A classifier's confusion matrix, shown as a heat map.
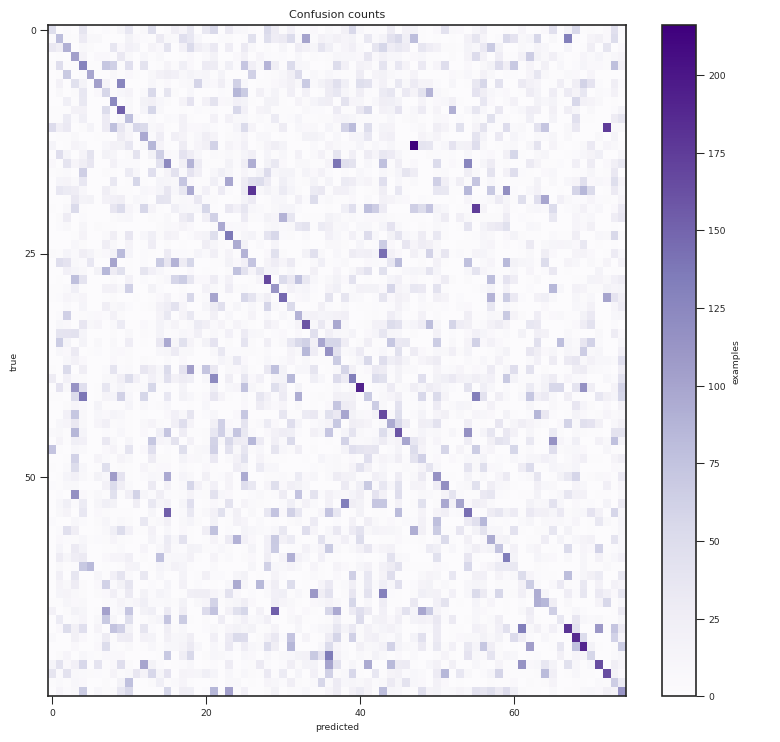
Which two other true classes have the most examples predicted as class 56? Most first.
55, 69
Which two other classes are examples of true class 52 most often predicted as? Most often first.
3, 32
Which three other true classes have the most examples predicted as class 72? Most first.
11, 30, 64
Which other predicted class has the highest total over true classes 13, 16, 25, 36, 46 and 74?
47
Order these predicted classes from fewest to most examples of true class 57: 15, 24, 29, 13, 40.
13, 15, 40, 29, 24
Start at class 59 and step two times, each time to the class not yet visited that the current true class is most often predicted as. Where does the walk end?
28
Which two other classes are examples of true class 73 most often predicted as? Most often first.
10, 35
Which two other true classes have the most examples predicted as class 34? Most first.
63, 70
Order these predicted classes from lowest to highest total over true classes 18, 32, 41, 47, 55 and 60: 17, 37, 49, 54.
49, 37, 17, 54
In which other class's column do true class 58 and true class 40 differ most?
69
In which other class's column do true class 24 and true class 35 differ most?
15
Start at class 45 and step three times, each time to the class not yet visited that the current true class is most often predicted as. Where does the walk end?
37
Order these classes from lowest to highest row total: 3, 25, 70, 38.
3, 70, 25, 38
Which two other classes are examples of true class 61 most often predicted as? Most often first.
67, 39
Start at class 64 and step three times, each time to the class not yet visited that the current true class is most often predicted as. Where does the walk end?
38
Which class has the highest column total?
43
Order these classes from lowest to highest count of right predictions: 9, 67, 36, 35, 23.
35, 36, 23, 9, 67
